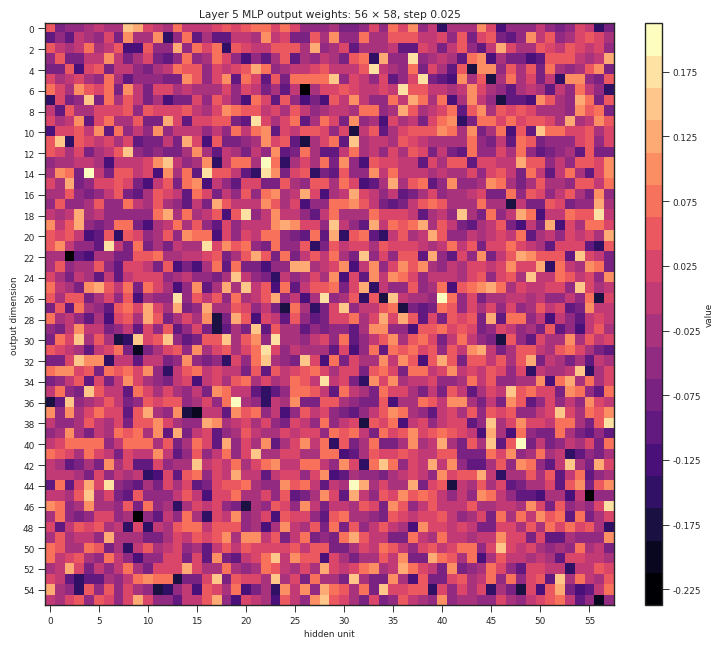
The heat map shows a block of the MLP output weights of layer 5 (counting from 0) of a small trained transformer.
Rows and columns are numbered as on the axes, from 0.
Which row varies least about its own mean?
8
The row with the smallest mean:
29
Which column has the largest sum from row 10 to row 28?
22
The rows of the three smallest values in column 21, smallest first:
14, 28, 35
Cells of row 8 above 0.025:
21
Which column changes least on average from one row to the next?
7
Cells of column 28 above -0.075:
41
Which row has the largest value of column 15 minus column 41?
25
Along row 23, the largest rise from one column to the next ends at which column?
52
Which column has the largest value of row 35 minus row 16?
4
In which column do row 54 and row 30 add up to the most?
34
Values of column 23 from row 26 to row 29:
0.125 -0.075 0 0.05
